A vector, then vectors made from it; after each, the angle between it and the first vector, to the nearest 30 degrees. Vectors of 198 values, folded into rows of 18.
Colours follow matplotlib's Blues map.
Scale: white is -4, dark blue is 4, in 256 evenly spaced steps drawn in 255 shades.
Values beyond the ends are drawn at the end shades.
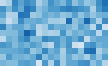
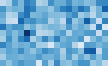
30 degrees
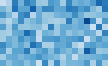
30 degrees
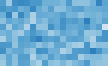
60 degrees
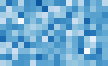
90 degrees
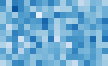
90 degrees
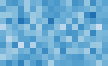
90 degrees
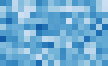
150 degrees
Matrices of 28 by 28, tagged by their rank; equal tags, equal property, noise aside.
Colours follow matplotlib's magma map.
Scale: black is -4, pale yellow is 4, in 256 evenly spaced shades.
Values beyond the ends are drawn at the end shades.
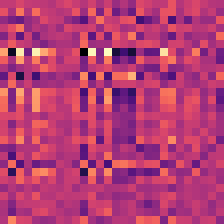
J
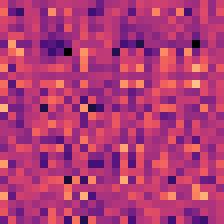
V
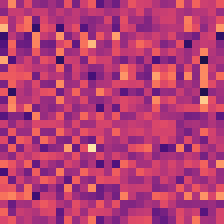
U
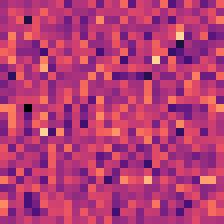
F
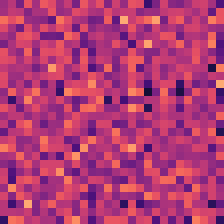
F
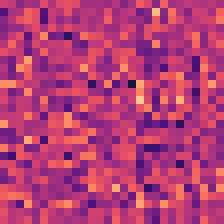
F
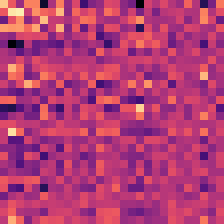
U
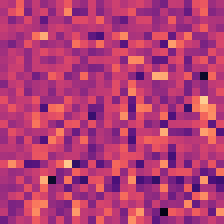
F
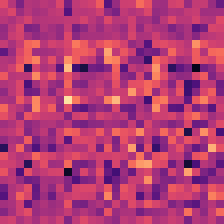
V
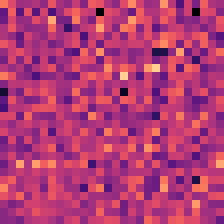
F
